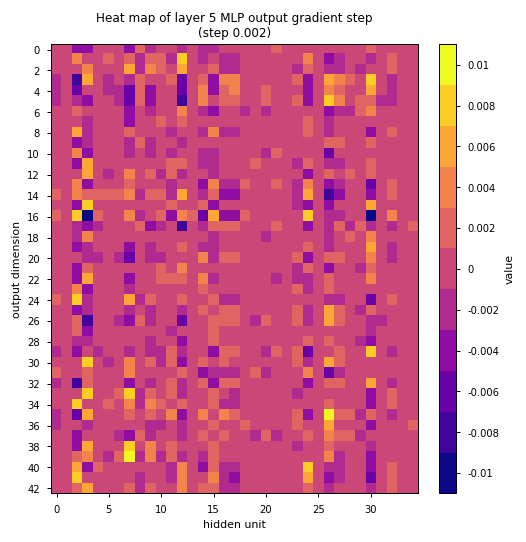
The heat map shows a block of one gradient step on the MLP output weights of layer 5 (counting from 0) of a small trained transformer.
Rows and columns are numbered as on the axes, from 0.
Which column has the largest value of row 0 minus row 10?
26
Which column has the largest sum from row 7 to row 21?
24
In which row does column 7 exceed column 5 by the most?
39
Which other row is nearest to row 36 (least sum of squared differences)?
28
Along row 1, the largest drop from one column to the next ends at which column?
13
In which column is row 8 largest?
2
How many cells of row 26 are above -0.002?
26
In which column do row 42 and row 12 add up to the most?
3
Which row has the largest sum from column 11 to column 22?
35
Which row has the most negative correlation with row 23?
11
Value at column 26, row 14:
-0.008
